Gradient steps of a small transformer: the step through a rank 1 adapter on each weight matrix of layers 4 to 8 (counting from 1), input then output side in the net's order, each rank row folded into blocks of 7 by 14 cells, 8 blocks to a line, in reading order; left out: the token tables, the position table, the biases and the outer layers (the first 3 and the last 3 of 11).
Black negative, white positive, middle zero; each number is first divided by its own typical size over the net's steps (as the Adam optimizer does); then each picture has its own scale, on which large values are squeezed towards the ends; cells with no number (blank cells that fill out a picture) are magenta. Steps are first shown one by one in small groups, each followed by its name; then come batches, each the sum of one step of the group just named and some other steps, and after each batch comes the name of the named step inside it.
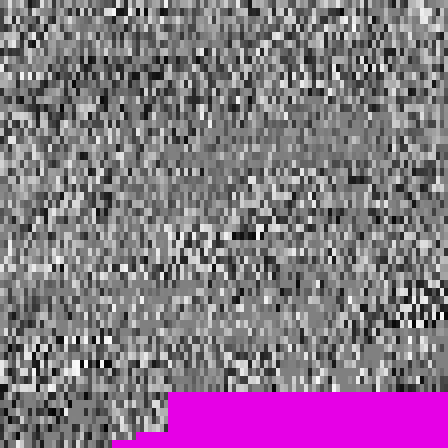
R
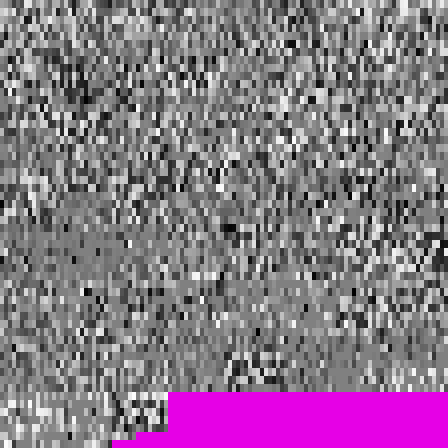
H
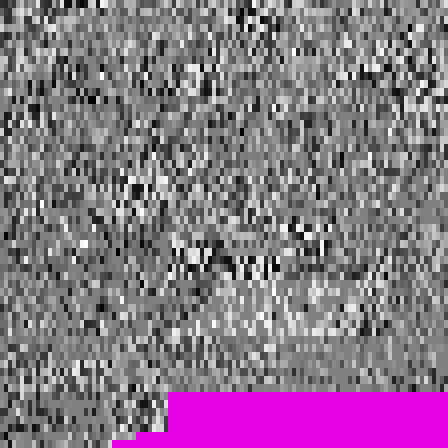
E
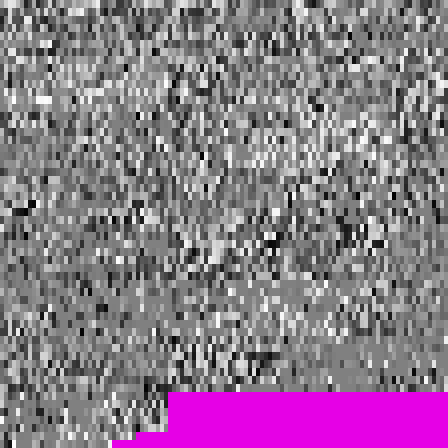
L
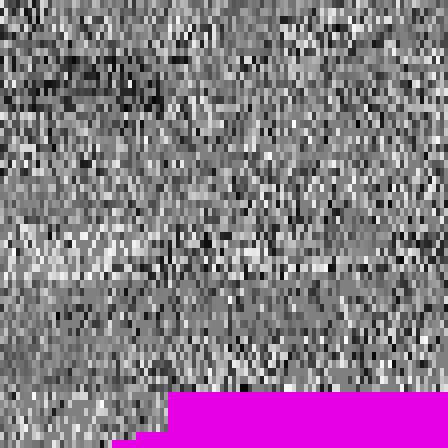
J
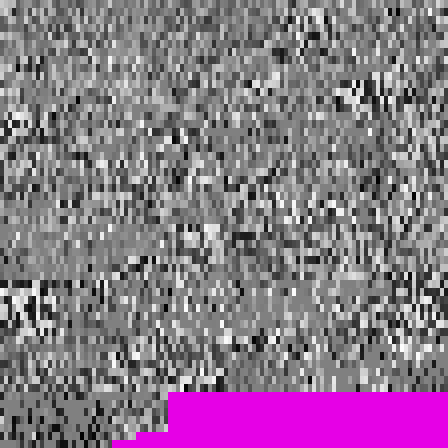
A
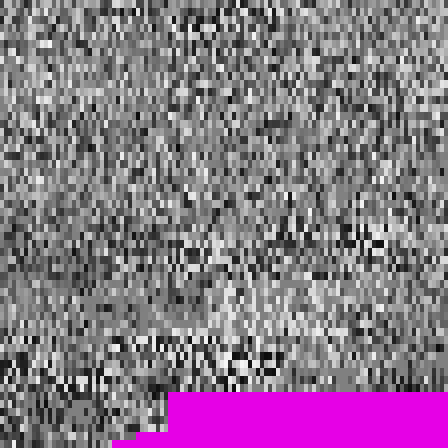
L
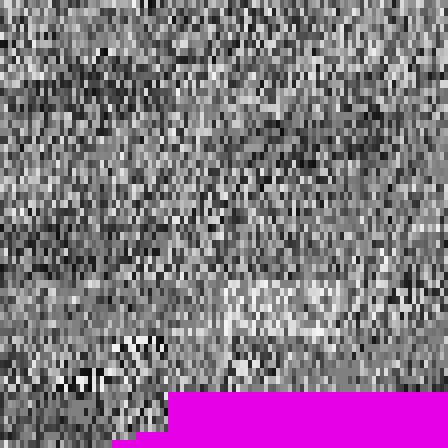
H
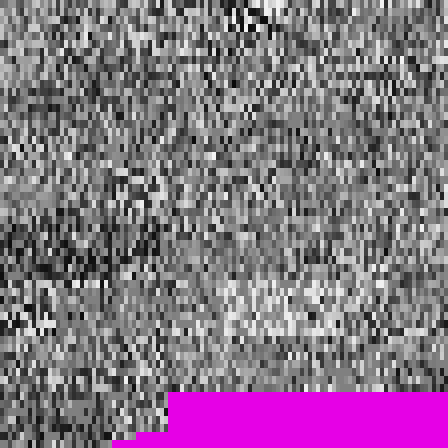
E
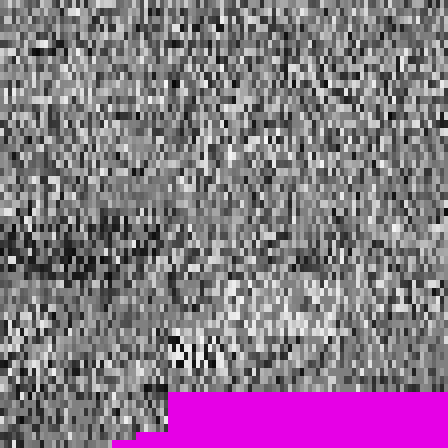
L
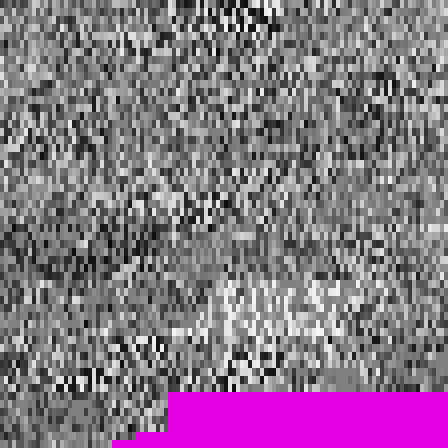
E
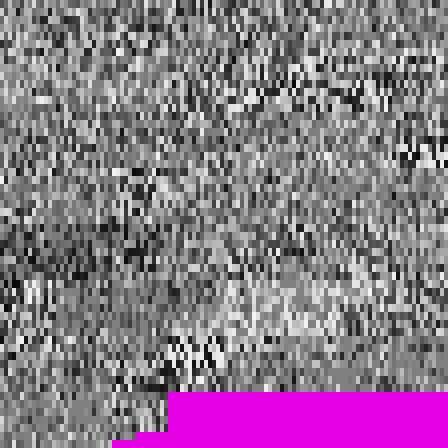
L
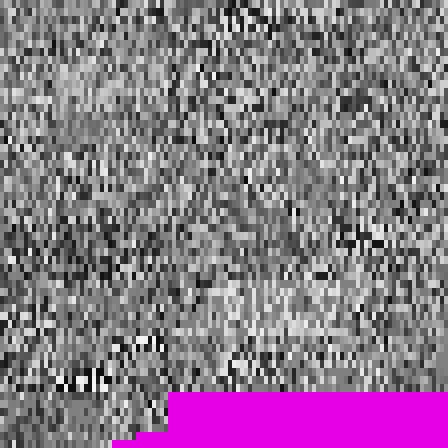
L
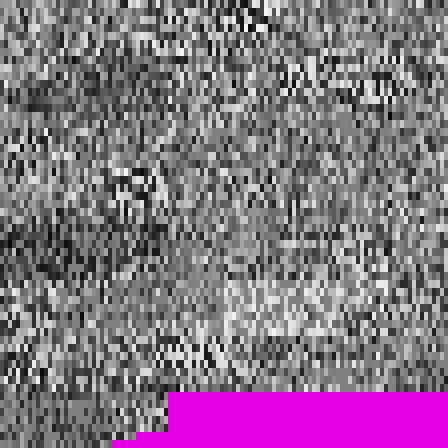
J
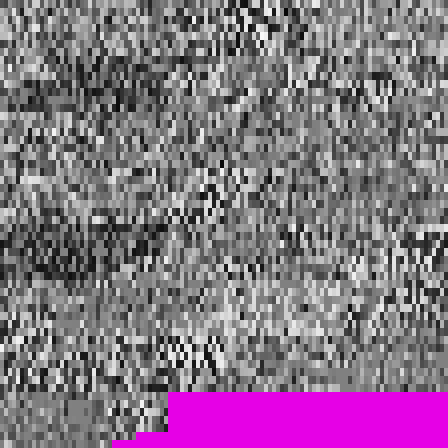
H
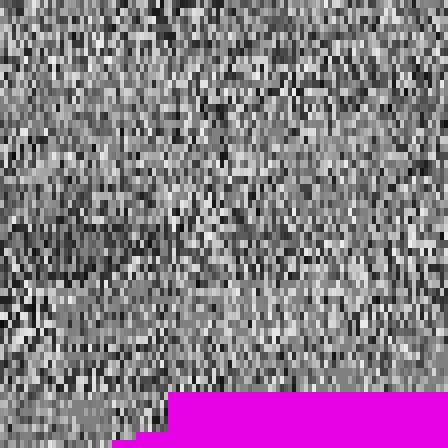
A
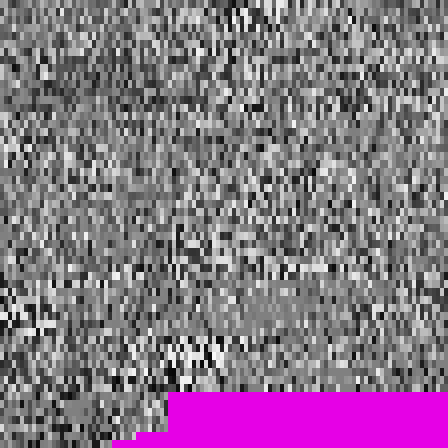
J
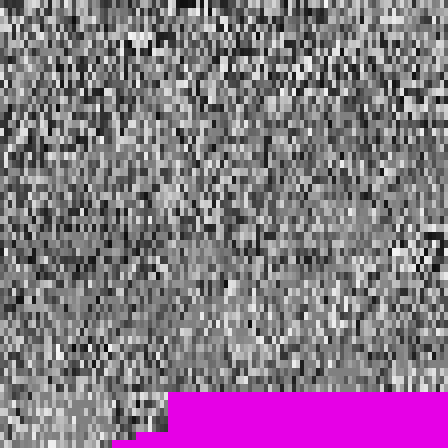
H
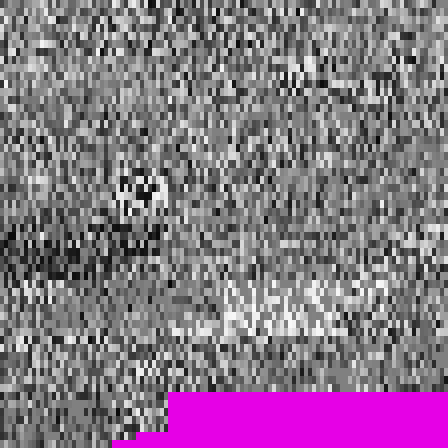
H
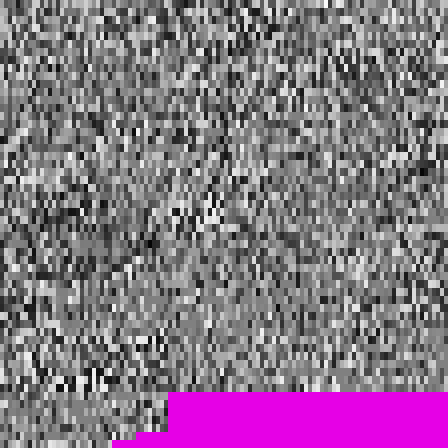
R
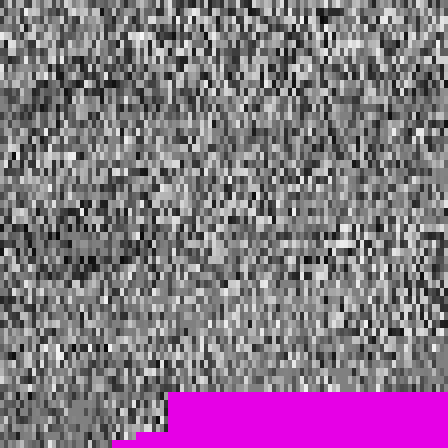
R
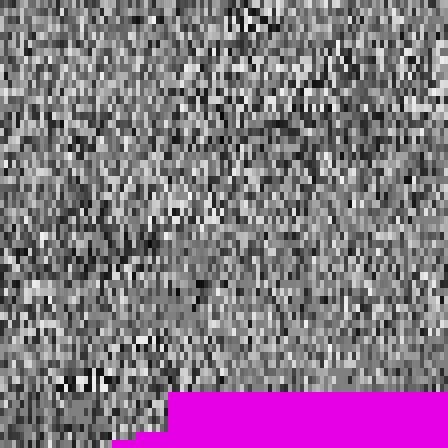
E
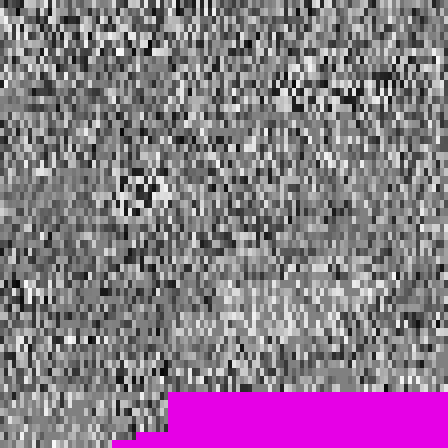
J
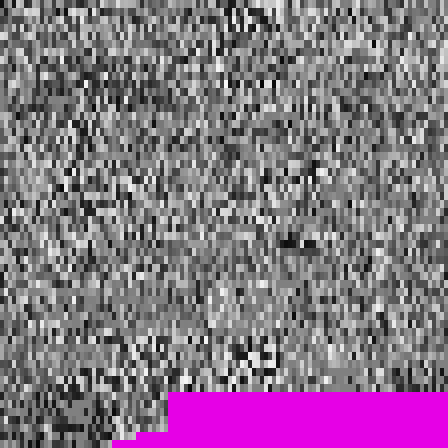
E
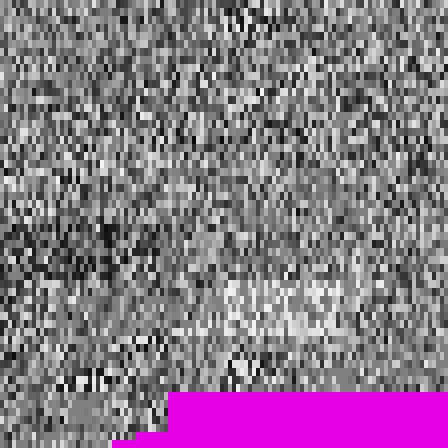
L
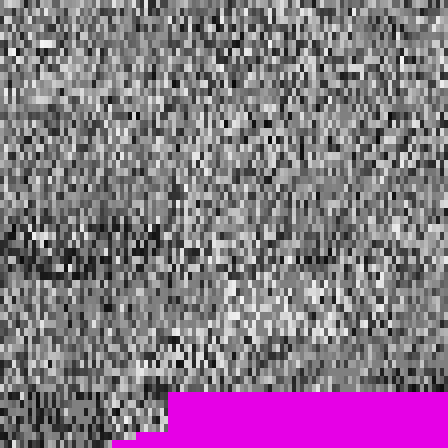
L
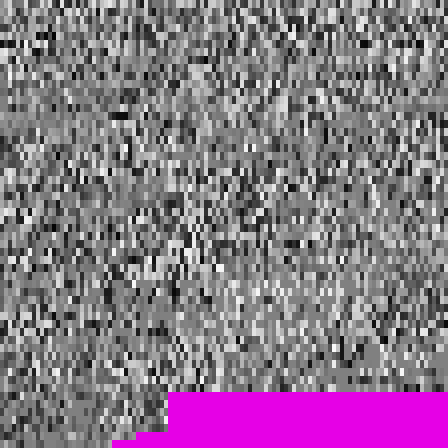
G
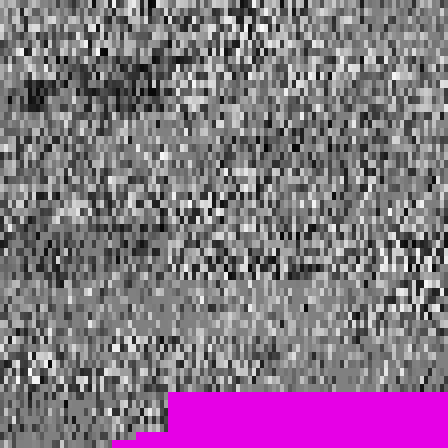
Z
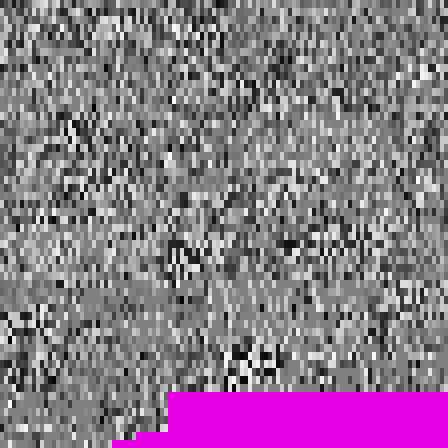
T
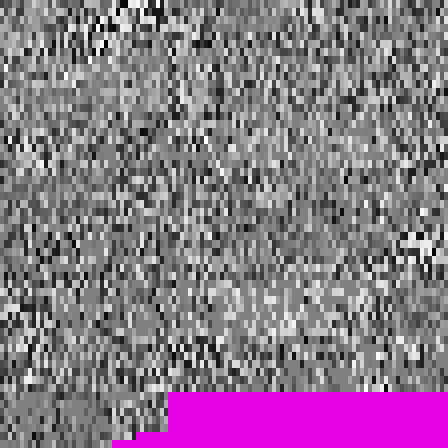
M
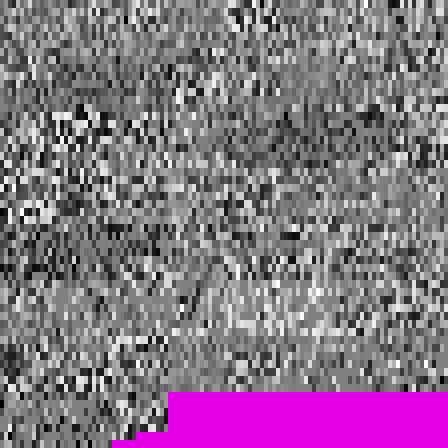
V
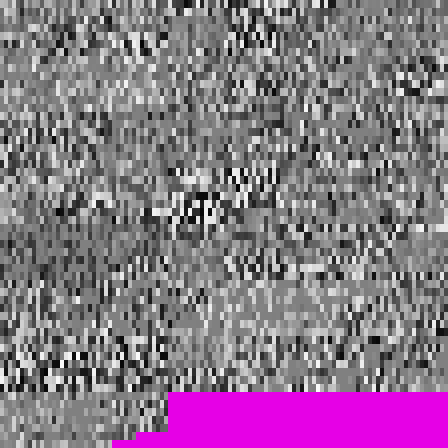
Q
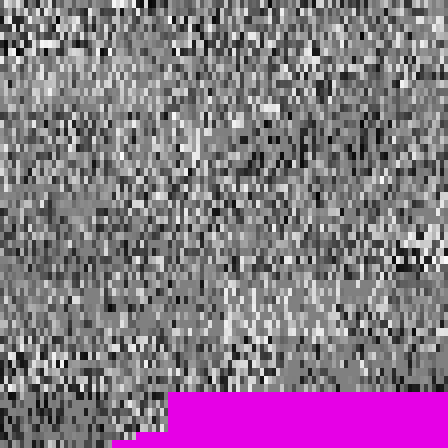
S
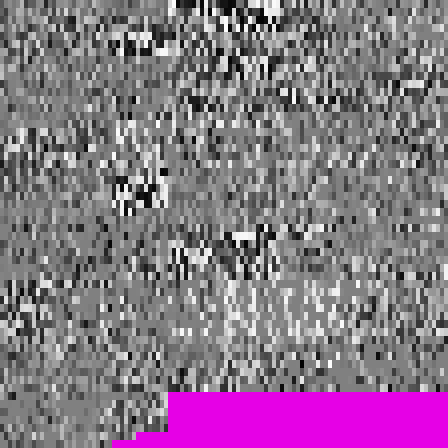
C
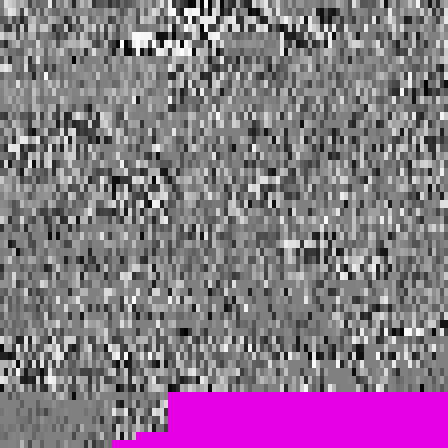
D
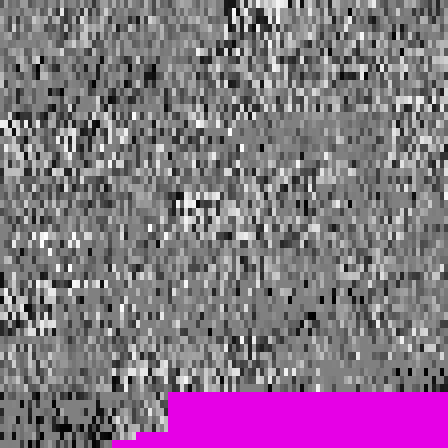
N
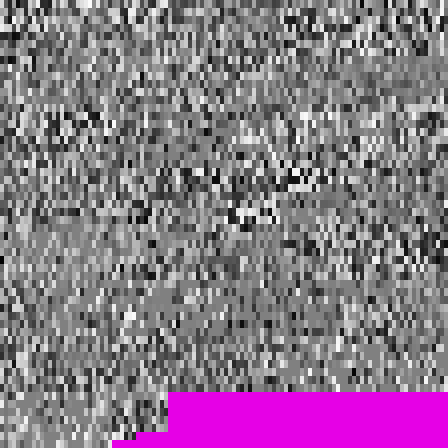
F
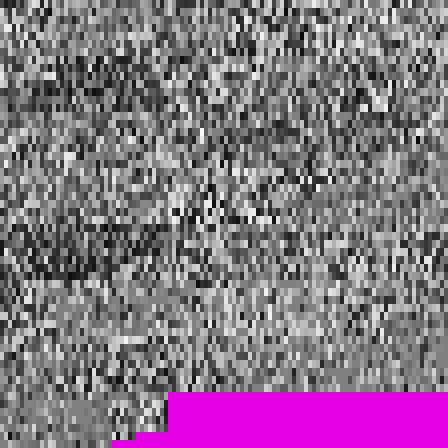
V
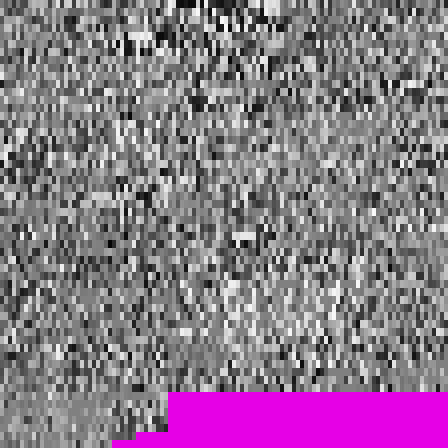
C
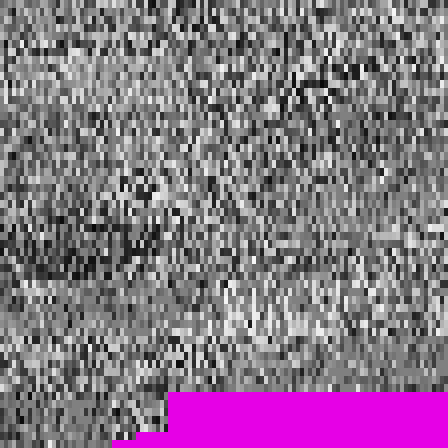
S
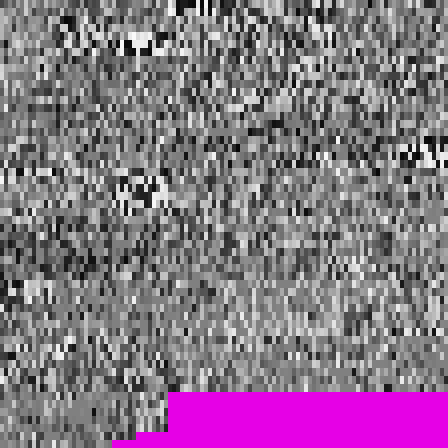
D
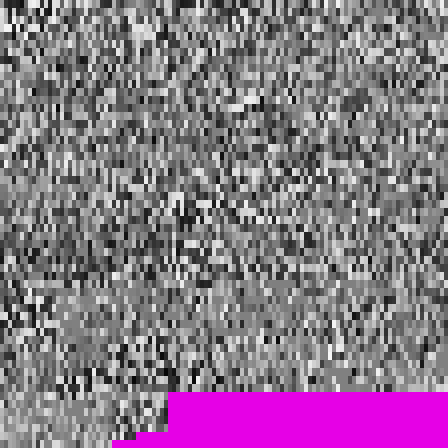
F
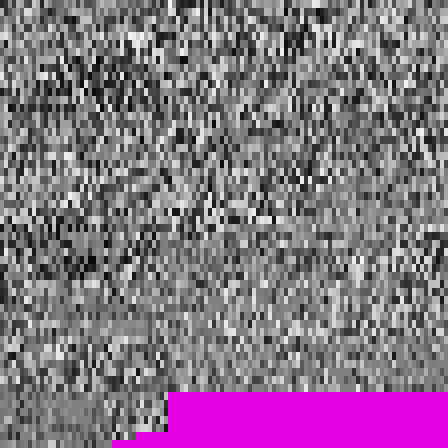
D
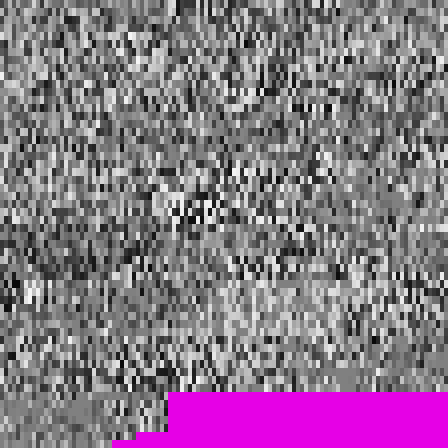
Q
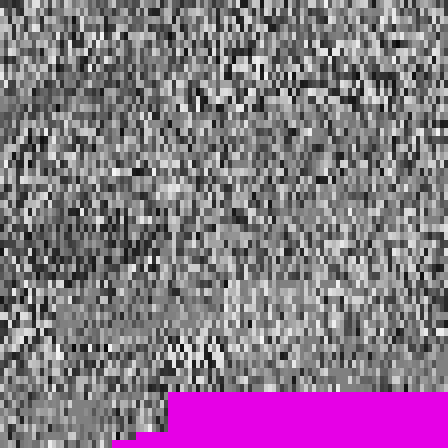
G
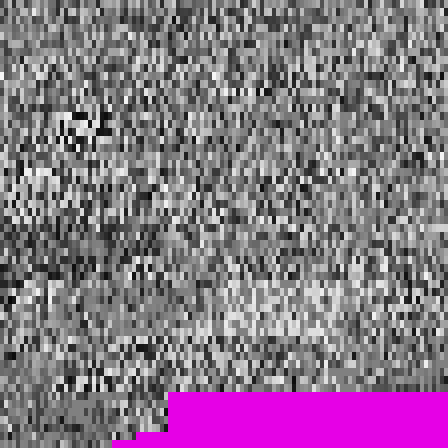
V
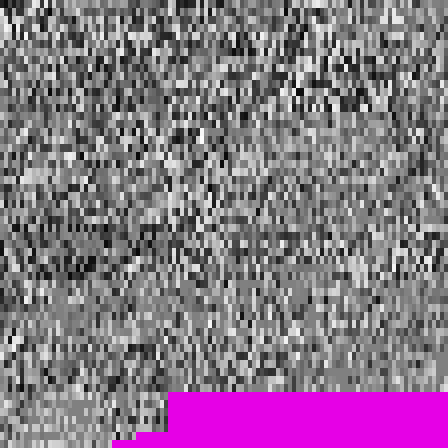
T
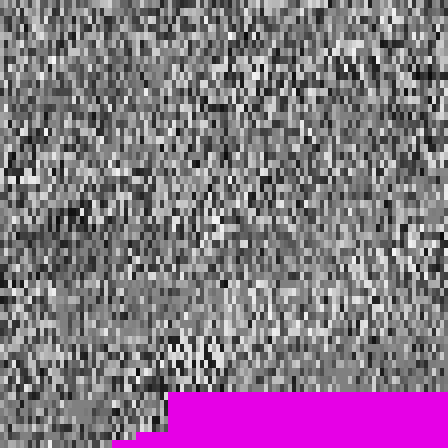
Q
